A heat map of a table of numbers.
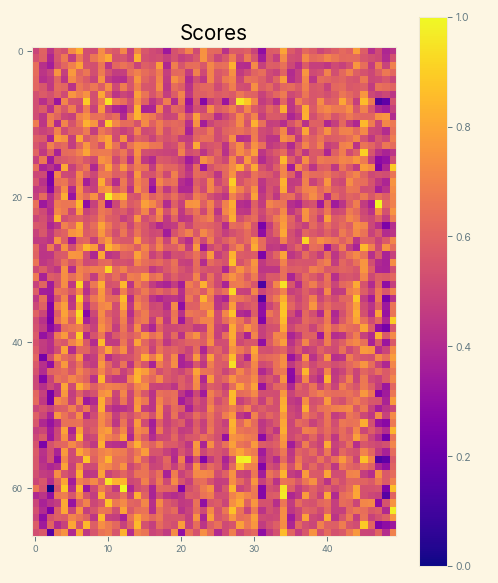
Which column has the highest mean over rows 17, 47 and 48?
27
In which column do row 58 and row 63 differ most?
49
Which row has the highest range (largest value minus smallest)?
60
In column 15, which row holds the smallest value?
8
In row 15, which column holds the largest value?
34
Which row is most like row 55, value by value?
46
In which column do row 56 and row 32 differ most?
23
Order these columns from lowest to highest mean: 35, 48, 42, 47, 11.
48, 35, 47, 11, 42
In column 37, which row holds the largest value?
26
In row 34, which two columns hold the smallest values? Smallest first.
31, 48
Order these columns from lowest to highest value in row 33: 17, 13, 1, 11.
1, 11, 13, 17
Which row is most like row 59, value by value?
20
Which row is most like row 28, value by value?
40
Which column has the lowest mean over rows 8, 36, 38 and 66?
2
